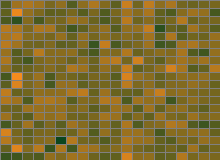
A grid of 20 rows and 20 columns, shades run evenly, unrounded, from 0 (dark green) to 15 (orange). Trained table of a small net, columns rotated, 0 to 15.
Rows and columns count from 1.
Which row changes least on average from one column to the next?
14
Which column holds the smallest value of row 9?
18
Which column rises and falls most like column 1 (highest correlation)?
10
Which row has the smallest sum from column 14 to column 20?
19
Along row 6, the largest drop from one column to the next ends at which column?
11
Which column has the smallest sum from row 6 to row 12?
9
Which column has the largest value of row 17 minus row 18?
6
